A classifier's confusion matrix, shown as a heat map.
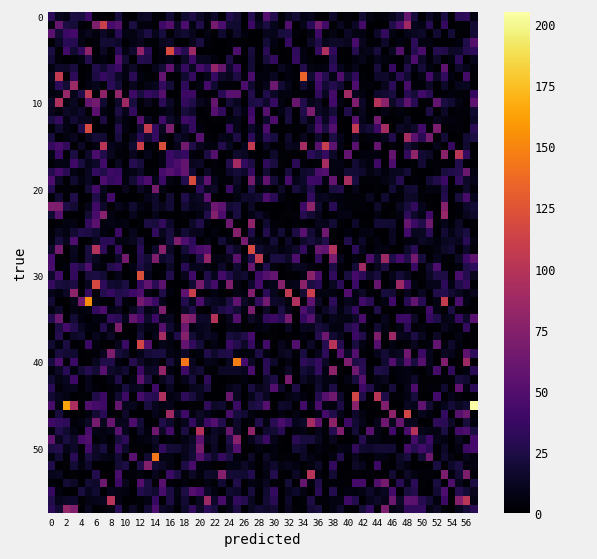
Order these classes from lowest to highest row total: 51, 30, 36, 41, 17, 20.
20, 36, 51, 17, 41, 30
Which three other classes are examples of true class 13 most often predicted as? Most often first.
5, 41, 45
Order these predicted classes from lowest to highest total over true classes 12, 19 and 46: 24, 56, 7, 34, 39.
39, 34, 24, 56, 7
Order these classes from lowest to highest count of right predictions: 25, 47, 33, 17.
17, 47, 25, 33
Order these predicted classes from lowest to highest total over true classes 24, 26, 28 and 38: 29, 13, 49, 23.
23, 29, 13, 49
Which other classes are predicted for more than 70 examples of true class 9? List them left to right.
2, 5, 7, 40
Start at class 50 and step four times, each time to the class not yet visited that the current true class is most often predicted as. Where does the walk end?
49
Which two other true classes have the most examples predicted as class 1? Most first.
7, 10
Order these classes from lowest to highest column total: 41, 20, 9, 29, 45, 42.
42, 45, 20, 29, 9, 41
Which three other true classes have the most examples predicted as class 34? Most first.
7, 15, 31
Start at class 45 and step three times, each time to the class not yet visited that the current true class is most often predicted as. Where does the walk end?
0
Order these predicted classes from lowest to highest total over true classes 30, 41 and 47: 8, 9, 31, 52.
9, 31, 8, 52
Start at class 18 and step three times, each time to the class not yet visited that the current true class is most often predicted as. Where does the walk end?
3
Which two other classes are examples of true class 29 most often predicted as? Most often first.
42, 27
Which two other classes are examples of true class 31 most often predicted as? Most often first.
6, 47
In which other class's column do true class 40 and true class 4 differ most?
18
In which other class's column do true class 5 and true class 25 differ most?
37
